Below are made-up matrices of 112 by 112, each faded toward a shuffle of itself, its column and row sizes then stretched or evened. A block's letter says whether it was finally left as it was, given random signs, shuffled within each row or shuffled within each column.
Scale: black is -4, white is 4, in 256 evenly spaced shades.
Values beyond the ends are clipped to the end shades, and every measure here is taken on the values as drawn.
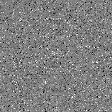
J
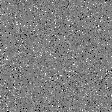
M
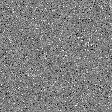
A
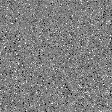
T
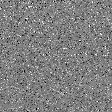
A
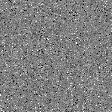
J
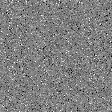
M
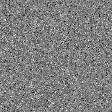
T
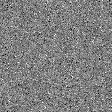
M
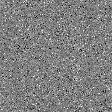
T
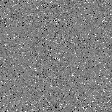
T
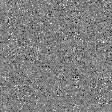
T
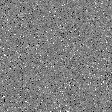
M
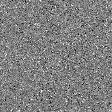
M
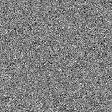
J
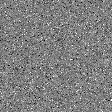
A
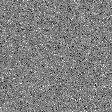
A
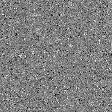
J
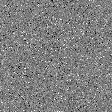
A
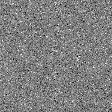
M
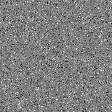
A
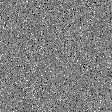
M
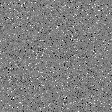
A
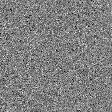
M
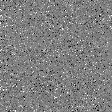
T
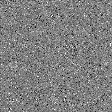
T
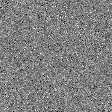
A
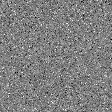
A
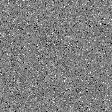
M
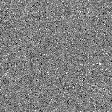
J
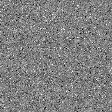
T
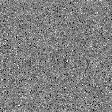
J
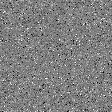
A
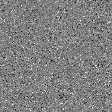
T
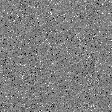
T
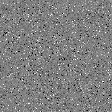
J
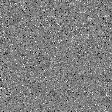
T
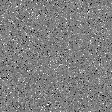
M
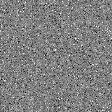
J
